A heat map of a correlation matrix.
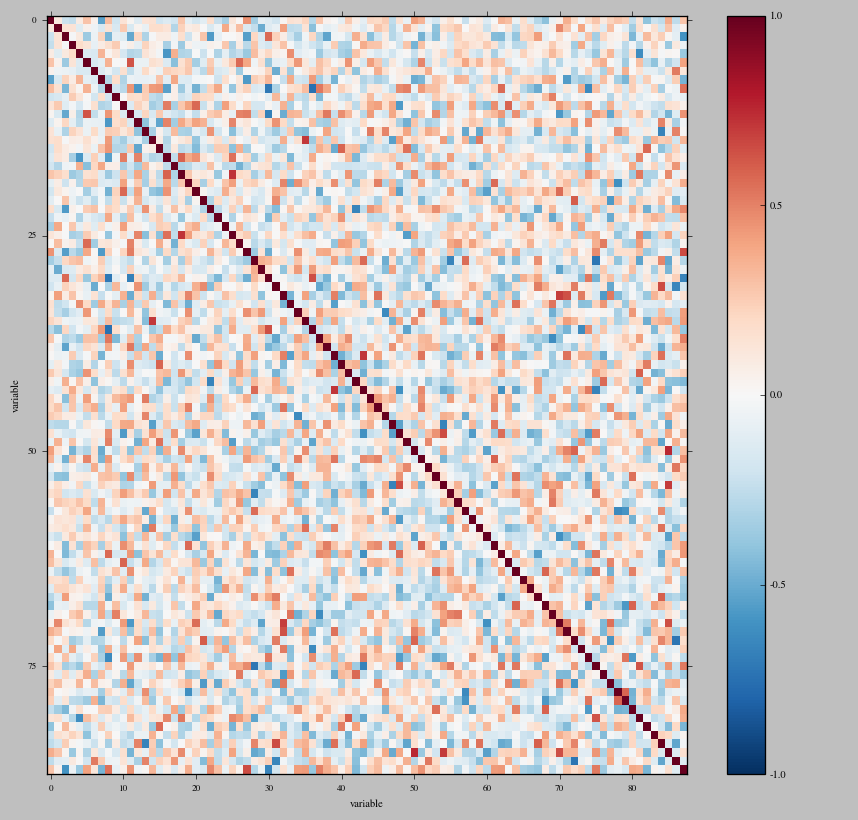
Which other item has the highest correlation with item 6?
86
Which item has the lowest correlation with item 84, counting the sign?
13
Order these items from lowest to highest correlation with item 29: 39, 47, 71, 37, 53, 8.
71, 8, 39, 37, 53, 47
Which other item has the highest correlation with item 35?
14
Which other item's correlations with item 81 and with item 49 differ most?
25
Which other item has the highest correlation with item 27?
87
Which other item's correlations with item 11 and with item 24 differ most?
70
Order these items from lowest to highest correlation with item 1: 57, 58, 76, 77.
76, 57, 58, 77
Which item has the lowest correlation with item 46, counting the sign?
34
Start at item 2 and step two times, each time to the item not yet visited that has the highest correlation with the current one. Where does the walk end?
36
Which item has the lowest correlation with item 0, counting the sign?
7
